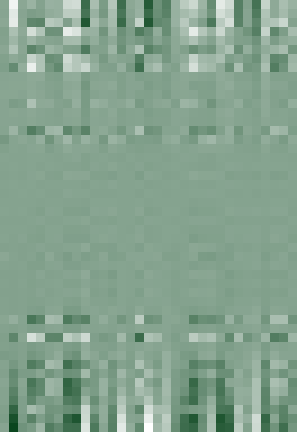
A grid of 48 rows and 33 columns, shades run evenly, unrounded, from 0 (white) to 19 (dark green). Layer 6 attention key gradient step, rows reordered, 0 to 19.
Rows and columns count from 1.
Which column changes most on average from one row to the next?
4
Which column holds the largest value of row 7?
16
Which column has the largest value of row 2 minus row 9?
17
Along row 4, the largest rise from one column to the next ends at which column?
31
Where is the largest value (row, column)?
48, 2
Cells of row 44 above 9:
21
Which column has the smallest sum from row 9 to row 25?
26
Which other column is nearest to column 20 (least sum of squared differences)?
3
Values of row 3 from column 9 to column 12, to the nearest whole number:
7 17 7 9
